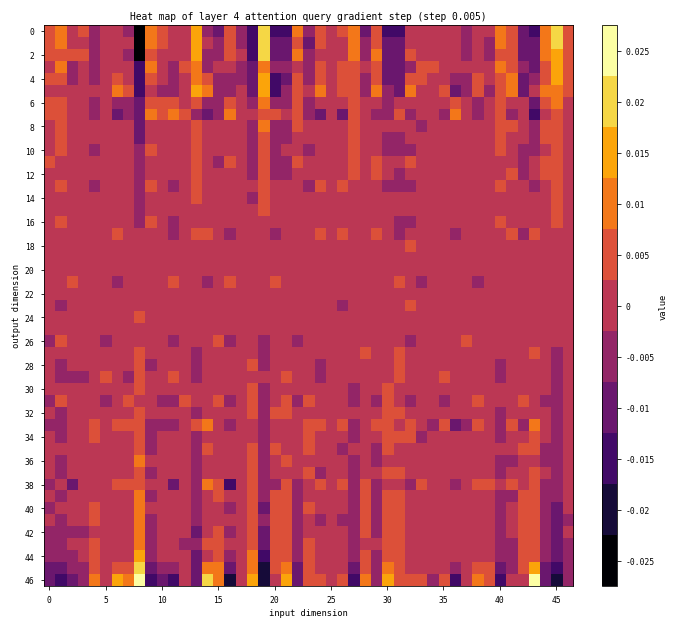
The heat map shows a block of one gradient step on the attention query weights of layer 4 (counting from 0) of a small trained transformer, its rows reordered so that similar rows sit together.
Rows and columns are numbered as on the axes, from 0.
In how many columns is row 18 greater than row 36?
10
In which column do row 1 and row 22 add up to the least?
8
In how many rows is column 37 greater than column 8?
18
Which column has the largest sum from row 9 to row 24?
45
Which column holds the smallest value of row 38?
16
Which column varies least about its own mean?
25
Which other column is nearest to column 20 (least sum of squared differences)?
42
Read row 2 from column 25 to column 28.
0 0 0.01 -0.005
